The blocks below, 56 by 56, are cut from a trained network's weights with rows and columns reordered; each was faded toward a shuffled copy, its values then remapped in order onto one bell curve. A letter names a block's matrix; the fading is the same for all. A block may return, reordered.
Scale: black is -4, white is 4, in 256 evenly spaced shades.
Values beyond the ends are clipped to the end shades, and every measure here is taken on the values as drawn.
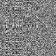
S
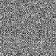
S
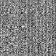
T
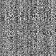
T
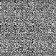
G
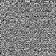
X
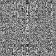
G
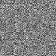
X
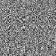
S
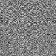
X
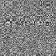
X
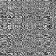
S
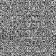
G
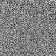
X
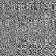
S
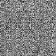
G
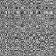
S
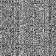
T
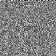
X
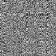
S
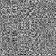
X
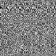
X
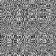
S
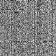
T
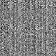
T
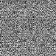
G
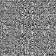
G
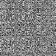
G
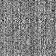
T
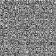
G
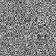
X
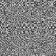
X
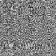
X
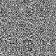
X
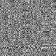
X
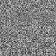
X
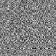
X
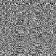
X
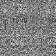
G
